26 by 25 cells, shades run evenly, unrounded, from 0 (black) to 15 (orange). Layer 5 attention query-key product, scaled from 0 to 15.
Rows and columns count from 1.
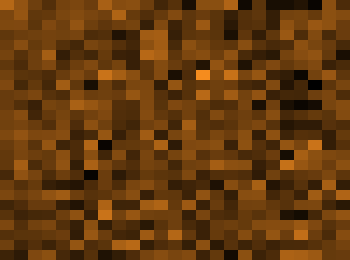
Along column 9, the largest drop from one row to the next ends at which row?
26
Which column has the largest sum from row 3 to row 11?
15
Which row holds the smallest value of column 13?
8
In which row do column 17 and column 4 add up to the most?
6
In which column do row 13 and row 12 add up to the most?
14
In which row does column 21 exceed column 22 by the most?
4
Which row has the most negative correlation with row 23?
22
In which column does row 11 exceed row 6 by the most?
25
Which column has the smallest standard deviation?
3
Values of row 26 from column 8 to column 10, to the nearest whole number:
2 3 5
